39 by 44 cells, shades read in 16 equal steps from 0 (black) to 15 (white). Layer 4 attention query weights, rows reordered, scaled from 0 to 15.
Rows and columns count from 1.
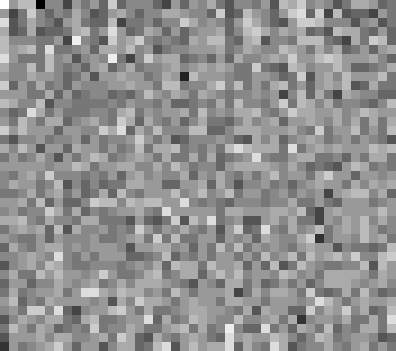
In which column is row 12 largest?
32
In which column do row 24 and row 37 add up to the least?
36
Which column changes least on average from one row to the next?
23
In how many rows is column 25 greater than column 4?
12
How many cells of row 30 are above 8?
20
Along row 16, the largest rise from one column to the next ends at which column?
29
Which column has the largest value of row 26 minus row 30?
30
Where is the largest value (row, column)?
1, 1
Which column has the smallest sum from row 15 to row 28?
8
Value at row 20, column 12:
7
